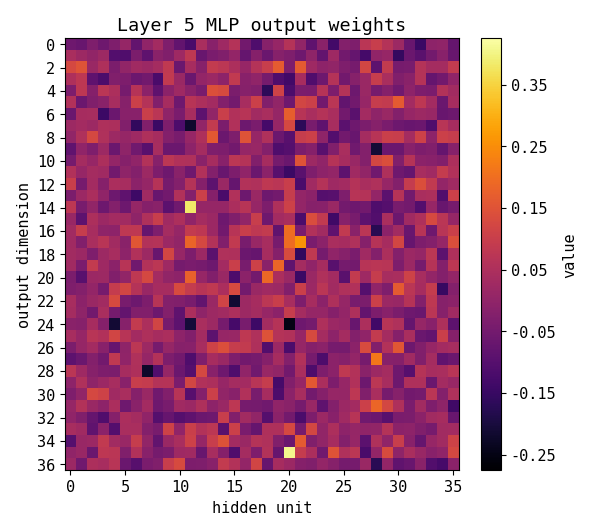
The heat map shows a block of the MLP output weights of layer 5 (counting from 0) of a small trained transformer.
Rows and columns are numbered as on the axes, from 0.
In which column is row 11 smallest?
20
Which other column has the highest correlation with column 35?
3
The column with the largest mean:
29
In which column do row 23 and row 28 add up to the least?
7
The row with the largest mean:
17
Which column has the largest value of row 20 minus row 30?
11
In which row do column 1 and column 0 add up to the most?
2
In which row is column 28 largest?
27
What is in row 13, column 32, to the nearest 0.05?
0.05
